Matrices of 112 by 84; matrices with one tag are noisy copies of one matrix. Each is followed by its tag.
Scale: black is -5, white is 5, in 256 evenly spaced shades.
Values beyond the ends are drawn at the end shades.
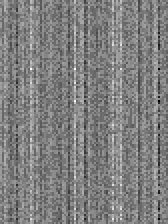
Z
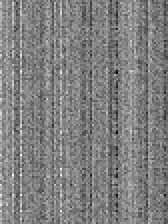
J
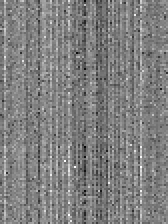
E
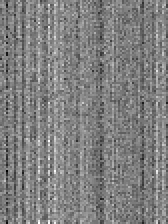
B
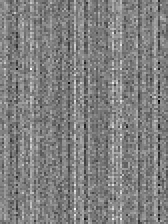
Z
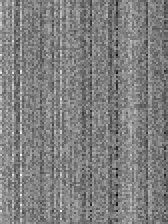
J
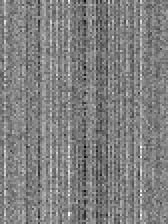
E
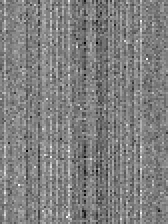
E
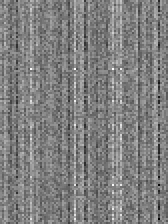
Z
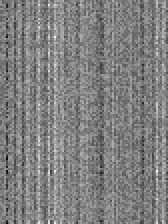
B
